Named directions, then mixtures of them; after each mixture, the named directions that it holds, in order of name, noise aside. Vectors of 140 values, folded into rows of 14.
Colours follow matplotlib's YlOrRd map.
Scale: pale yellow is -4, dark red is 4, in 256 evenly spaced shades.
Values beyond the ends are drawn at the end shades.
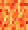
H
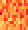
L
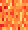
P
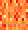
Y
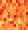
L, Y.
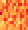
L.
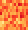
L.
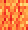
H, L.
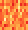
H.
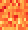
L, P, Y.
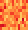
P, Y.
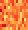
H, P, Y.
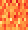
L, Y.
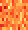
P.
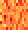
H, P, Y.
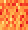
H, L.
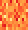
Y.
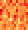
H, L, Y.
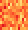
P, Y.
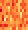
H, P.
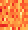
H, P.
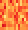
P, Y.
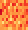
H, L, P.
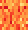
H, P.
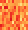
H, L, P.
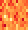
H, Y.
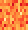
H.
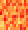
L.
